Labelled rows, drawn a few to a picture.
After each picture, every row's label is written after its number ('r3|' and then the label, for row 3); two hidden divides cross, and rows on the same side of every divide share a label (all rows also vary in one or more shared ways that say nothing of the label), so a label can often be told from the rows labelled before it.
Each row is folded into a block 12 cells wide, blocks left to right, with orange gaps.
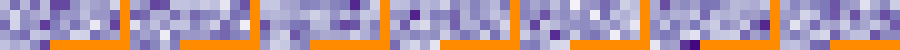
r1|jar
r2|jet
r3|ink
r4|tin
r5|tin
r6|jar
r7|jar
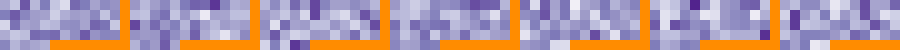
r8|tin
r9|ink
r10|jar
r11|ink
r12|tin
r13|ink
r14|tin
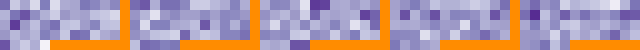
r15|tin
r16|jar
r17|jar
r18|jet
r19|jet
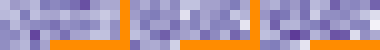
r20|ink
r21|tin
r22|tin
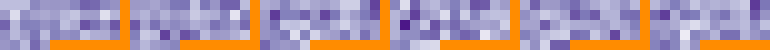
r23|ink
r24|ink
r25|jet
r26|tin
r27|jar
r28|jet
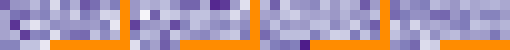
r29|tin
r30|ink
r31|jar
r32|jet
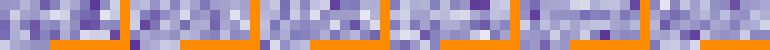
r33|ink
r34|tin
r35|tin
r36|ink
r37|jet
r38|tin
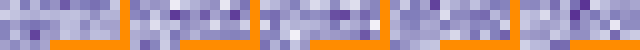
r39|ink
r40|jet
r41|jet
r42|tin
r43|jar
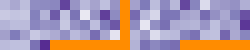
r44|jar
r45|jar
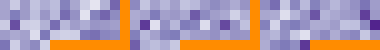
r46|jet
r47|tin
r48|jar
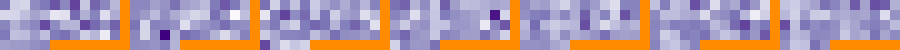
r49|ink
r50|ink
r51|tin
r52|jar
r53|jet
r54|ink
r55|ink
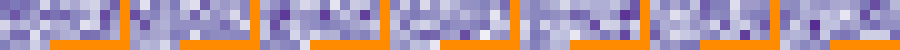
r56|jet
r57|tin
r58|jet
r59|tin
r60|jet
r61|jar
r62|ink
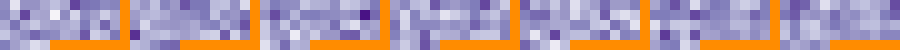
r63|tin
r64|jar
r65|jet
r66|ink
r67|tin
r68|jet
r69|jet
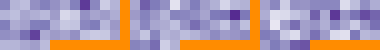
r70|ink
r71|jet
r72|jar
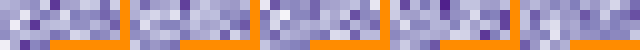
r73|jar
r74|jar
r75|jar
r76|jar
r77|jet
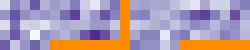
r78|jet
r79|jet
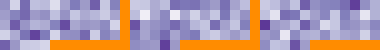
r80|tin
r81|ink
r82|ink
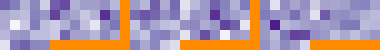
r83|jar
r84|tin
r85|tin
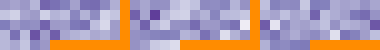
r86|ink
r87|tin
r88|jar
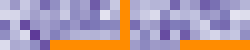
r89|ink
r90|ink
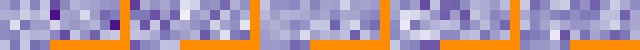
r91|jar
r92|tin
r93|jar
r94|jar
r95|jet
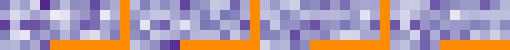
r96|ink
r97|jar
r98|ink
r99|ink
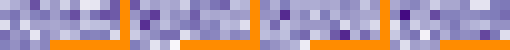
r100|jet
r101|tin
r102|tin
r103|jet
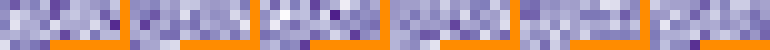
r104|jar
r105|tin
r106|jar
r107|tin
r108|jet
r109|jar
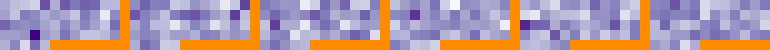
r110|ink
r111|jet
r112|jet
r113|tin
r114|ink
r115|tin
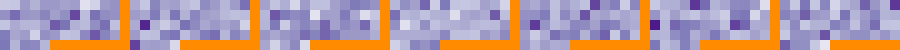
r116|jet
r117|tin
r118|tin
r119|jar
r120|tin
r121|ink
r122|tin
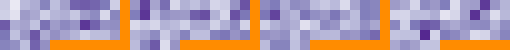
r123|ink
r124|jet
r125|jet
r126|ink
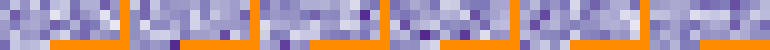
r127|tin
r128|jar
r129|jet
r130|tin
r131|tin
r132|ink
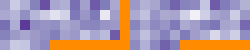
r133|ink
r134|ink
